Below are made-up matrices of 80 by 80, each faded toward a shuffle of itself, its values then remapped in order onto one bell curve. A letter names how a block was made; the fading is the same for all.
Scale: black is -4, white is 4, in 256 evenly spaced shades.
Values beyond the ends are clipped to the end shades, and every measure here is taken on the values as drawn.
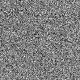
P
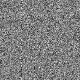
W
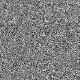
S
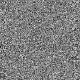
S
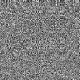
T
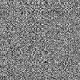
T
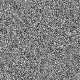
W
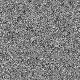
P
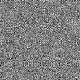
T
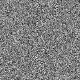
W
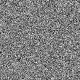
P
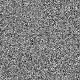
W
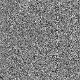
W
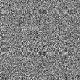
T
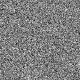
P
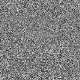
S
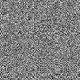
T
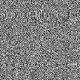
T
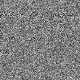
S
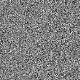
S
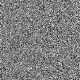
W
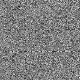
S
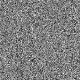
W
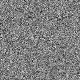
P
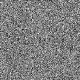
W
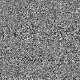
S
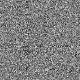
S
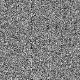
W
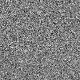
P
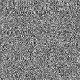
T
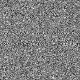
S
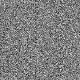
W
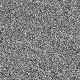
P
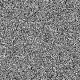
P
